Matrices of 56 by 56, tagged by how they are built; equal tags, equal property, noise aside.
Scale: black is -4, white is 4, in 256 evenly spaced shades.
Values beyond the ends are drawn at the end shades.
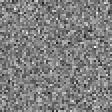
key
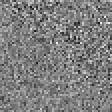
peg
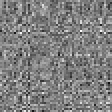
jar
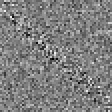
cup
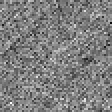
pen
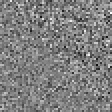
peg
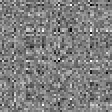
jar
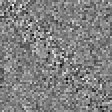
cup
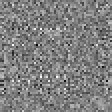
jar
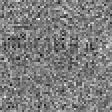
jar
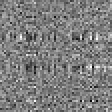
jar
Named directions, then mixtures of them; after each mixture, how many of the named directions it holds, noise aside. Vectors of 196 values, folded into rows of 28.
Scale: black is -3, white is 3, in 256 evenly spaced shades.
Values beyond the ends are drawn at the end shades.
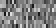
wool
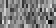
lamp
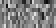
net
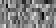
one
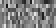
one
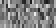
one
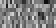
two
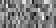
one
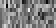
three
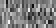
two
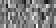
one
